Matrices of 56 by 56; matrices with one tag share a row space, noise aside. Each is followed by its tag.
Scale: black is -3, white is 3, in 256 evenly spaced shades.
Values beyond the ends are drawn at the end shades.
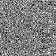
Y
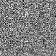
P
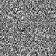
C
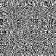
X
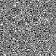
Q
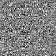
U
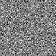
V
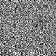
Q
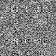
Q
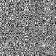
P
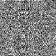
U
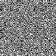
X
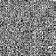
Y
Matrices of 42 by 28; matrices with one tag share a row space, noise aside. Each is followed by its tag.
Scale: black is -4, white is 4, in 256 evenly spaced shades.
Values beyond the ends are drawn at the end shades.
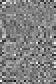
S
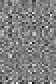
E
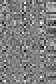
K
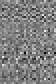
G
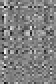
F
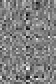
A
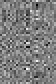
A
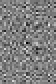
A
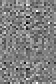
A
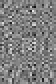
E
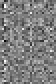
F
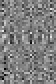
F
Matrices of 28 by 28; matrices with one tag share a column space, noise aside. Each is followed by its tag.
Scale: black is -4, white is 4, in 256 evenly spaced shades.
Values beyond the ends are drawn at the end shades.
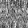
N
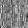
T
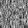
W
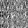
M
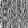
N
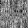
N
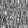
W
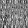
W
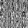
M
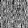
N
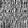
N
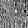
N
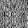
M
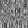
N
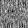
N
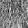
N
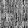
T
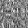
N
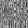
N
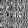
M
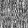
N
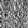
M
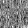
W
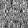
N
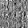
M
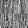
T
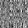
N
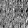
N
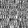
W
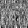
W
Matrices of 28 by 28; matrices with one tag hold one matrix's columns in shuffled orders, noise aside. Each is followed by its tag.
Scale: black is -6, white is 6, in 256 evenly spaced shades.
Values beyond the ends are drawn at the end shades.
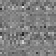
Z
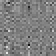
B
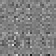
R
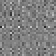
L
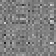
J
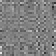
B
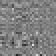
R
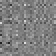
J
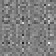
J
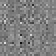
J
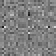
L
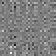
B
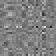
L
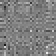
B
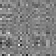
R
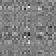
Z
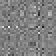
L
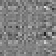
Z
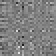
B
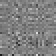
R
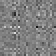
L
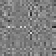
L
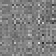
J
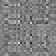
J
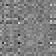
J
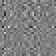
L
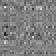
Z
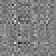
J
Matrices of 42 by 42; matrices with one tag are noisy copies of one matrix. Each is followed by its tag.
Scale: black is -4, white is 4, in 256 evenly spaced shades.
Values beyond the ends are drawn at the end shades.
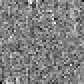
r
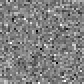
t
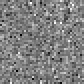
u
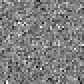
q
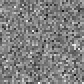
t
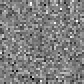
u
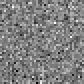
u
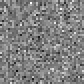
u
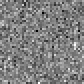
t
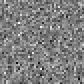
q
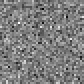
q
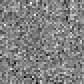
u
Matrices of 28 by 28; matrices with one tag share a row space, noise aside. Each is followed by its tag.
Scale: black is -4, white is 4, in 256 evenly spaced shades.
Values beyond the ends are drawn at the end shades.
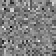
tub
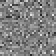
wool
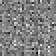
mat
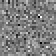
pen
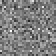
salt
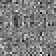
wool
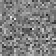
salt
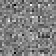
mat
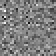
tub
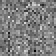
pen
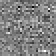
mat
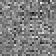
mat
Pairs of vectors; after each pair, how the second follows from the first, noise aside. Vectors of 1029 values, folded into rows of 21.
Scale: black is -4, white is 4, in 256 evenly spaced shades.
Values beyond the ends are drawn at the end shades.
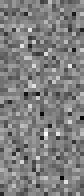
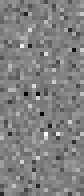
partly zeroed.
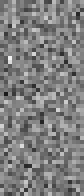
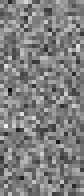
wrapped around, negated.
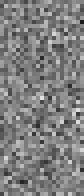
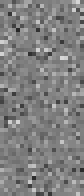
wrapped around, negated, partly zeroed.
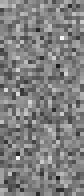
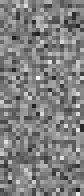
wrapped around.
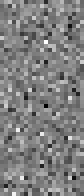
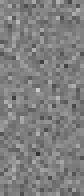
reversed, negated, shrunk.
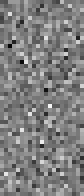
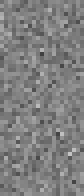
reversed, negated, shrunk.
